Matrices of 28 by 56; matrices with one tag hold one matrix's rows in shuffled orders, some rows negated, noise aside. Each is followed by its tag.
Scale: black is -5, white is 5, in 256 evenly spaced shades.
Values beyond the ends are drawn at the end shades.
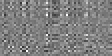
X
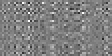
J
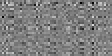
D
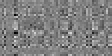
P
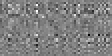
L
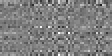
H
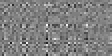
X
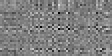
H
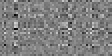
P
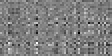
L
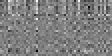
L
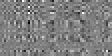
J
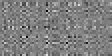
X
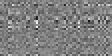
L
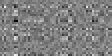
P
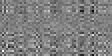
D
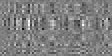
J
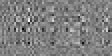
J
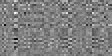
P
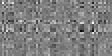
D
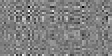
J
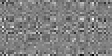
D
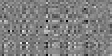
X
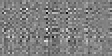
X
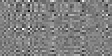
J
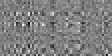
J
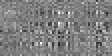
H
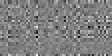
L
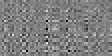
X
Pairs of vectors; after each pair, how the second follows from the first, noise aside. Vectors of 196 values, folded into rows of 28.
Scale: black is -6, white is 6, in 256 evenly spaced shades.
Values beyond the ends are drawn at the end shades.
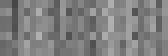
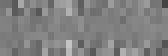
wrapped around, negated, partly zeroed.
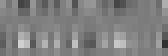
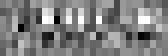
wrapped around, scaled up.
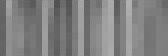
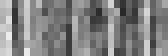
wrapped around, scaled up.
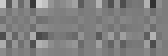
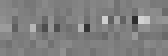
wrapped around, partly zeroed.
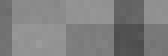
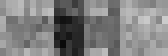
wrapped around, scaled up.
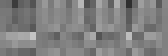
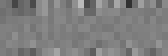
partly zeroed.
